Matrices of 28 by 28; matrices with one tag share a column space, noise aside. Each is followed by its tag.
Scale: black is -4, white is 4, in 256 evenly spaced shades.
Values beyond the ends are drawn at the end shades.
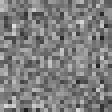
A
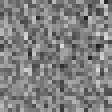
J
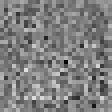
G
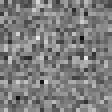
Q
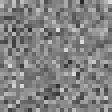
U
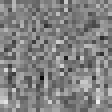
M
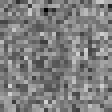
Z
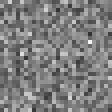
Z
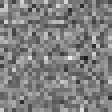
Q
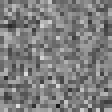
A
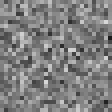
Q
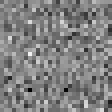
A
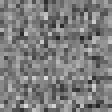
A
